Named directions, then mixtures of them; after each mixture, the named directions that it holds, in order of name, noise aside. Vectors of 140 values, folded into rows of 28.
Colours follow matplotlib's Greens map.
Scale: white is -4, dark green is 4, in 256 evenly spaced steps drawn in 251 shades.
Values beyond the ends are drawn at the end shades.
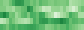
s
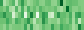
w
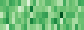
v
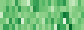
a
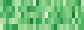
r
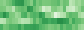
s.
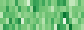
a.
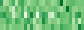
w.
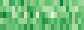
s, w.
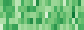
r.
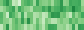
r, s, v.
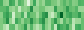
v, w.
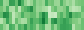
s, v, w.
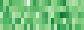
a, v, w.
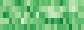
a, s, w.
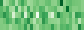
w.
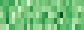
v, w.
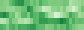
s.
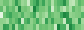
a.
